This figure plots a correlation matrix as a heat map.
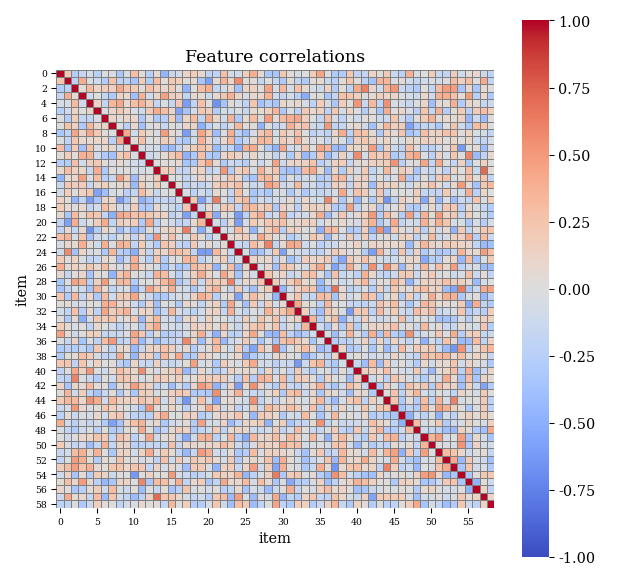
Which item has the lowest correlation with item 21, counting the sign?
4
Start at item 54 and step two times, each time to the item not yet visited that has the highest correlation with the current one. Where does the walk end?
37
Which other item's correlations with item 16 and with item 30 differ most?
24
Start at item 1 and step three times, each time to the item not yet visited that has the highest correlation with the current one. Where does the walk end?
13
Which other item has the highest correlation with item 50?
54
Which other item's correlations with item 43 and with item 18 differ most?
39
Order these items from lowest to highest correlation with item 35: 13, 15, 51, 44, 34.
15, 34, 13, 51, 44
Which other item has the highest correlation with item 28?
23
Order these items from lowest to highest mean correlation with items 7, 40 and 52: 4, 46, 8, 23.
46, 23, 8, 4
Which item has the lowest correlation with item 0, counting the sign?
14
